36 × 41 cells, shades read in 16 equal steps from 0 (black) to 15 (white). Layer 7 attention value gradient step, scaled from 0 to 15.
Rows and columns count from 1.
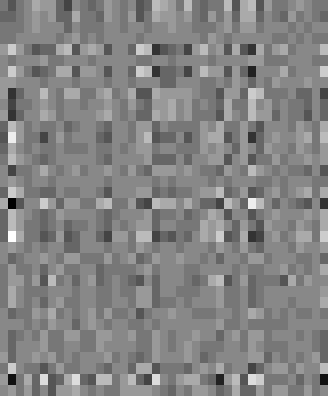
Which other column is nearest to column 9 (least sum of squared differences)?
30
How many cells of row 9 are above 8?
16
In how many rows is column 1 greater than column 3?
12
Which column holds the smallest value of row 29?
18
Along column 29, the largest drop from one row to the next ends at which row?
20
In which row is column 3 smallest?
19
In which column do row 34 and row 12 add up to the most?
2
